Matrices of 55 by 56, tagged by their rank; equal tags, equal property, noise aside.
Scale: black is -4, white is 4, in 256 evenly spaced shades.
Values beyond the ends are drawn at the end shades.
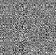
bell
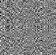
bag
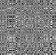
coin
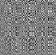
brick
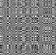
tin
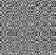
brick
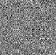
bag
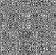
bag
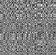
coin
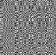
brick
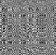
brick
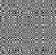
tin
